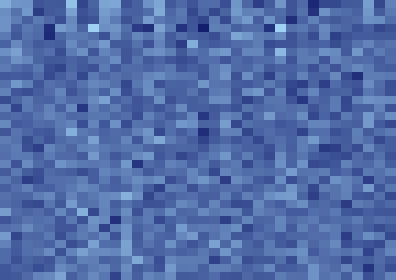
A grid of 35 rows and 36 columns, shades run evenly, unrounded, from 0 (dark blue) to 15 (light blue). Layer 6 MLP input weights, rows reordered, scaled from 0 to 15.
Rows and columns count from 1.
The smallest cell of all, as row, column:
4, 19
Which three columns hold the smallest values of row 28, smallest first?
11, 21, 15
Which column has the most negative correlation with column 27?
14
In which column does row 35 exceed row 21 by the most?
29
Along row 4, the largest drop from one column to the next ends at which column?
27
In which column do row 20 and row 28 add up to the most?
9
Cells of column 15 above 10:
4
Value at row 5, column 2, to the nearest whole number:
5
